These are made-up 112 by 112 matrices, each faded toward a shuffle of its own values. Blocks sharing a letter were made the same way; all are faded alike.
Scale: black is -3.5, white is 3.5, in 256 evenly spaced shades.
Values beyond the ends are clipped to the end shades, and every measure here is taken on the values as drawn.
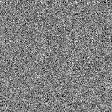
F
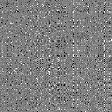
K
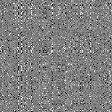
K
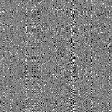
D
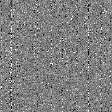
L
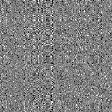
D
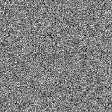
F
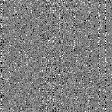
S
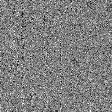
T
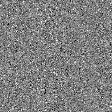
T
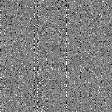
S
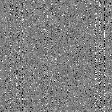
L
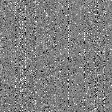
L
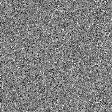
T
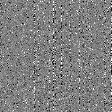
L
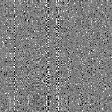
D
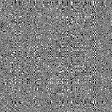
D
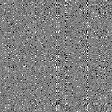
K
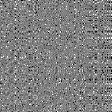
K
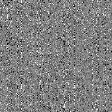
S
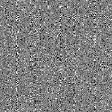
S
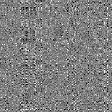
D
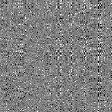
D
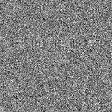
F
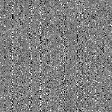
S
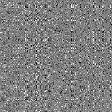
D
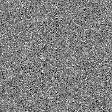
T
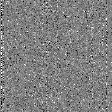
L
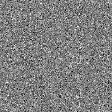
T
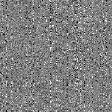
S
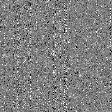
L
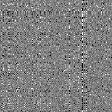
D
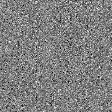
T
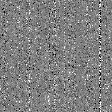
L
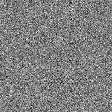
F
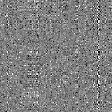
D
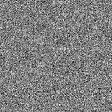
F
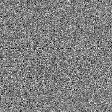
F
